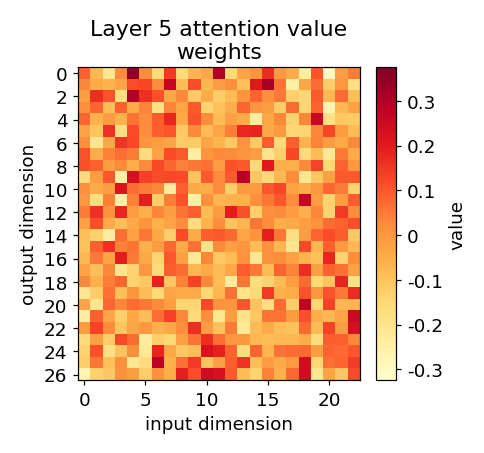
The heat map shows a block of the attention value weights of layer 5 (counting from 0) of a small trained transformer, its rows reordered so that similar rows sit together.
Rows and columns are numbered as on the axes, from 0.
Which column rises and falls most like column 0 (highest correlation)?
19
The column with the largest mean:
4
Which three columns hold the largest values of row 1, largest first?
15, 7, 14
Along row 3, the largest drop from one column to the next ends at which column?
20
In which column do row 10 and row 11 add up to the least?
9
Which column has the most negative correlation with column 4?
18
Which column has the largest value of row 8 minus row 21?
0
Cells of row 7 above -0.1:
17
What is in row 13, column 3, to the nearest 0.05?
-0.1
